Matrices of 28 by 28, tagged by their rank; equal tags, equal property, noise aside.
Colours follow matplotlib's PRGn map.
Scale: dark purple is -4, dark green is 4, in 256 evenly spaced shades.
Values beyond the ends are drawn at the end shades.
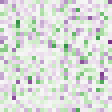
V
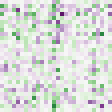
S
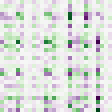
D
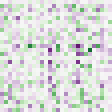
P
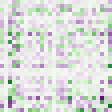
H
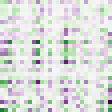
H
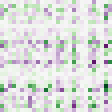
H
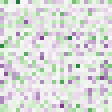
V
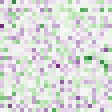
V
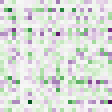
P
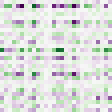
D
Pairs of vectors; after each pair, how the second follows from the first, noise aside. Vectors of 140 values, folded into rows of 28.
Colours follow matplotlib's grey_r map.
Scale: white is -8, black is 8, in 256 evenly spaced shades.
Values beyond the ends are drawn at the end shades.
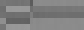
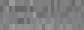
wrapped around, negated, partly zeroed.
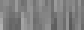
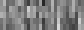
wrapped around, scaled up.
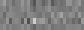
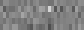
reversed.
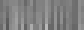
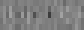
wrapped around, negated, partly zeroed.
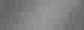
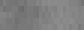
wrapped around, shrunk.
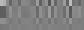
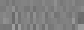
reversed, shrunk.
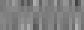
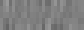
reversed, shrunk.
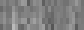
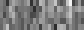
reversed, scaled up.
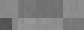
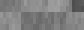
reversed.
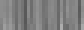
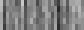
reversed, scaled up.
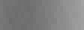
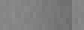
wrapped around, negated, shrunk.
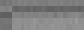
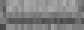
wrapped around, scaled up.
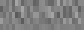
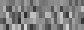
reversed, scaled up.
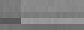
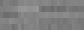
wrapped around, negated, shrunk.
